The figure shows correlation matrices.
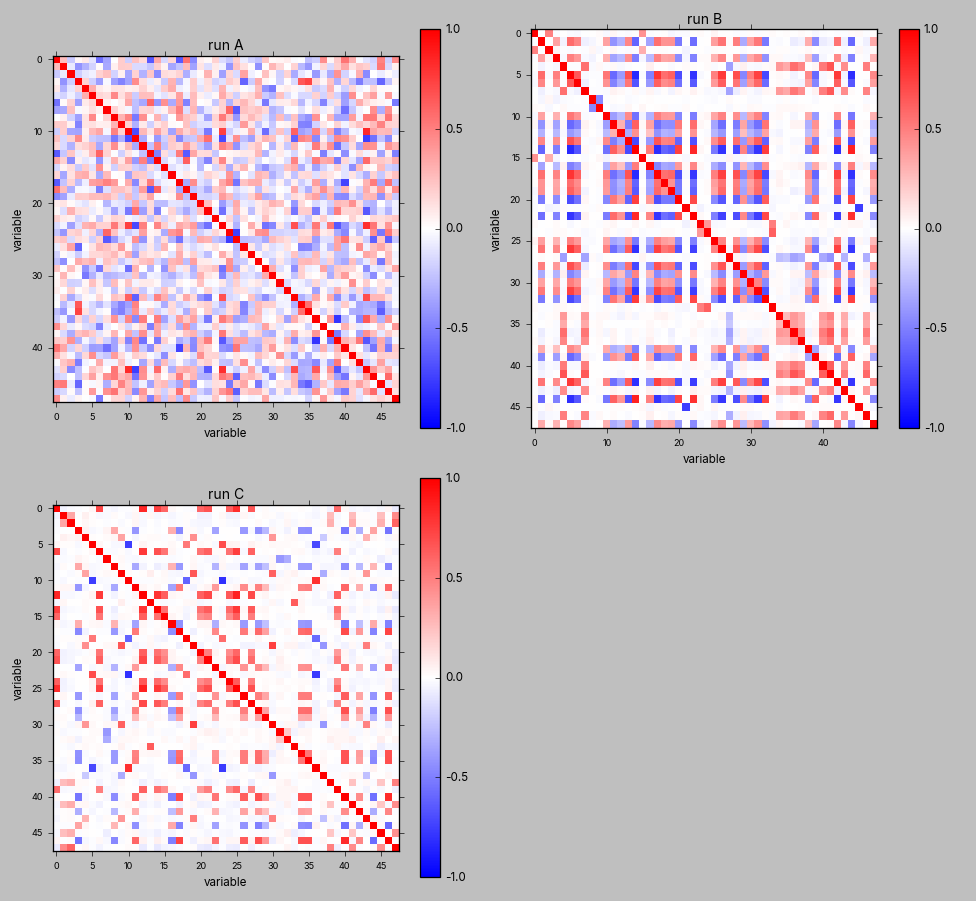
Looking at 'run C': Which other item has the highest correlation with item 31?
32
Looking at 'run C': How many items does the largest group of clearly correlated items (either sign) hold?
15
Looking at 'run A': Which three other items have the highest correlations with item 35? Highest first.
3, 34, 11
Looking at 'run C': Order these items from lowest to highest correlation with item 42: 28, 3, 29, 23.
3, 23, 29, 28
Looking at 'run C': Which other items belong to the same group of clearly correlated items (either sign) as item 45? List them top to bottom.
1, 2, 38, 41, 47
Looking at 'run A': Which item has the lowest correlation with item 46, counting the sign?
25
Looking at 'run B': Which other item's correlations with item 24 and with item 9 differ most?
33
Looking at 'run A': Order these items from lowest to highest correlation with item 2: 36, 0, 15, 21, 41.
36, 0, 41, 15, 21
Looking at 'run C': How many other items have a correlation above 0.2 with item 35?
10
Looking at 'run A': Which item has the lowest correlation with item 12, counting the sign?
39
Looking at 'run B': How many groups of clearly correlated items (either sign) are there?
6
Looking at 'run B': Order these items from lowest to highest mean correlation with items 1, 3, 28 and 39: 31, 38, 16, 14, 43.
14, 16, 43, 38, 31
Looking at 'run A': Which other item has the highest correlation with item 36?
43
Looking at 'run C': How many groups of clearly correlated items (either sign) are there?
7
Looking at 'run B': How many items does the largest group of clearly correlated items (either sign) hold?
27
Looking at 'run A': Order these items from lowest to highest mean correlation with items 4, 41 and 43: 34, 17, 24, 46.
34, 24, 17, 46
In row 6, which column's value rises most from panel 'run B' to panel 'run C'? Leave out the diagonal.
14
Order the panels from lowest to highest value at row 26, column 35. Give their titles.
run A, run B, run C
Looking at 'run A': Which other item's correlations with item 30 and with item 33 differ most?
23
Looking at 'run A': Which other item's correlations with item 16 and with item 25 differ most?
24
